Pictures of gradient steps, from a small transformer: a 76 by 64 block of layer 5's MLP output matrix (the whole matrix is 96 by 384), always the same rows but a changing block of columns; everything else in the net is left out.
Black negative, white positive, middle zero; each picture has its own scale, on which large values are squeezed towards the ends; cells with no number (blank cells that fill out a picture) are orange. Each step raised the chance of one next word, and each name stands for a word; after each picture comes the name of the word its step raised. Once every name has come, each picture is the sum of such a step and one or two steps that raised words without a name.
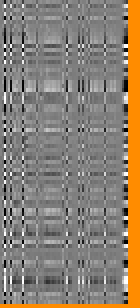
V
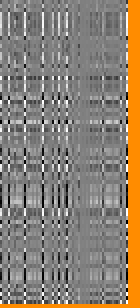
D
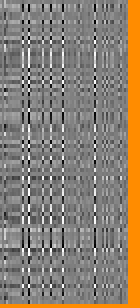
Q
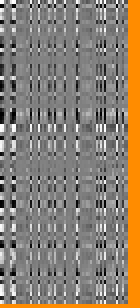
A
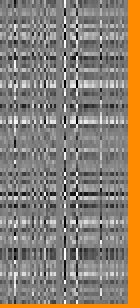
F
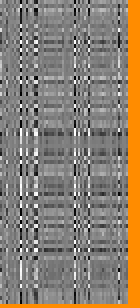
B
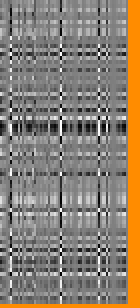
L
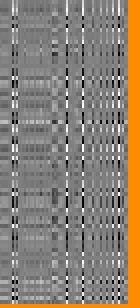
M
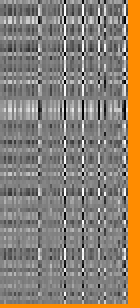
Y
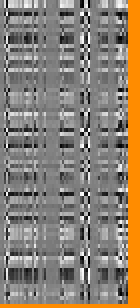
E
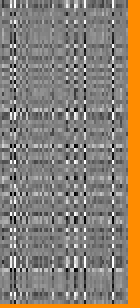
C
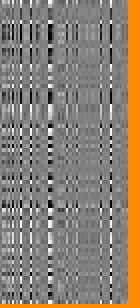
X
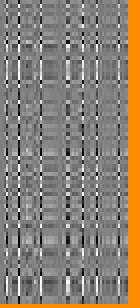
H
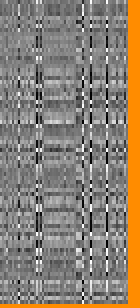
M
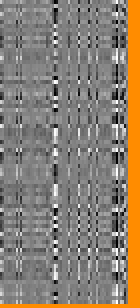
B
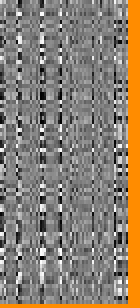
E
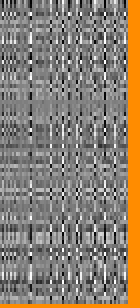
E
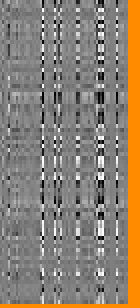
X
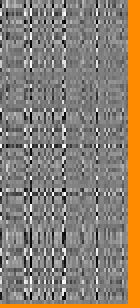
E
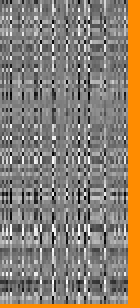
H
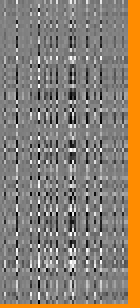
C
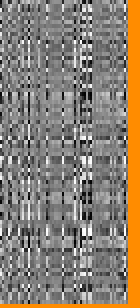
Q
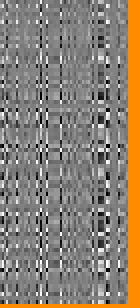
C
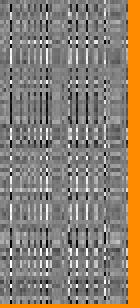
Q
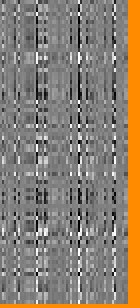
V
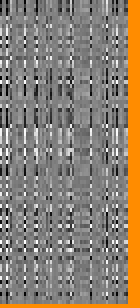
B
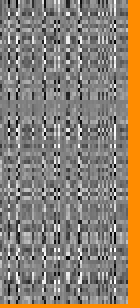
E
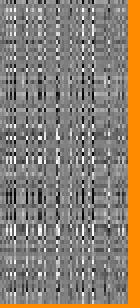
B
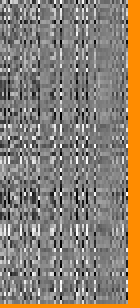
A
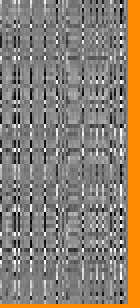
B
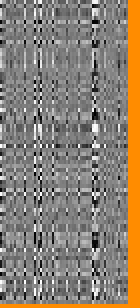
A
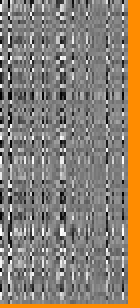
E
